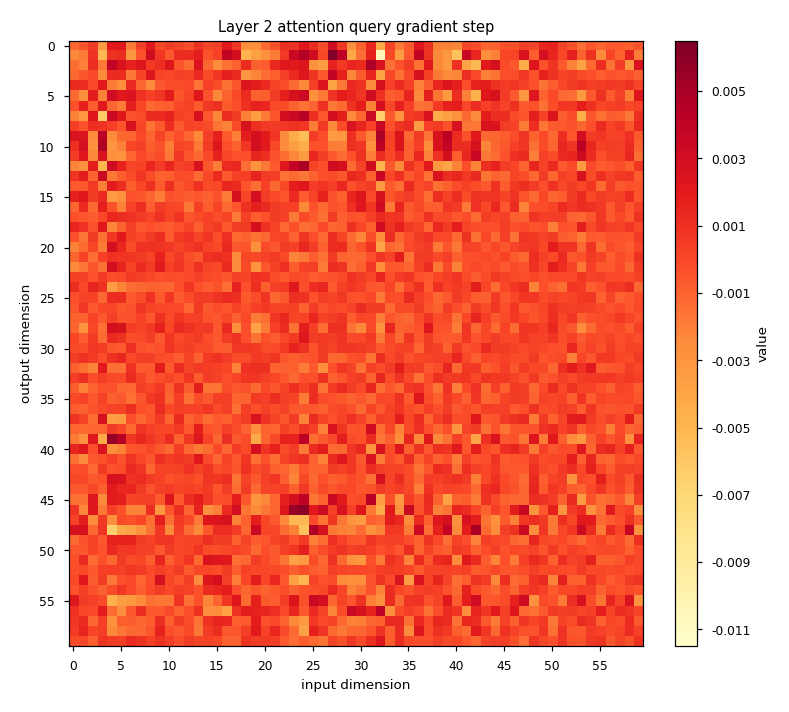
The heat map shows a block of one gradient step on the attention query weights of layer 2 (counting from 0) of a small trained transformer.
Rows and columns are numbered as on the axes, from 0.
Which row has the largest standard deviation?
1
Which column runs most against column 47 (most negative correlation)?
59
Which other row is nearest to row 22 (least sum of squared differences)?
20
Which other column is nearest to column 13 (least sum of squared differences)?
28
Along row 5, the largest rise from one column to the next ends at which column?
43
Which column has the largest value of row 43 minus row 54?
32
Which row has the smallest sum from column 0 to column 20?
55
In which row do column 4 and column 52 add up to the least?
48
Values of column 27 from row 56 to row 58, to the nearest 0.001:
-0.002 0 -0.001
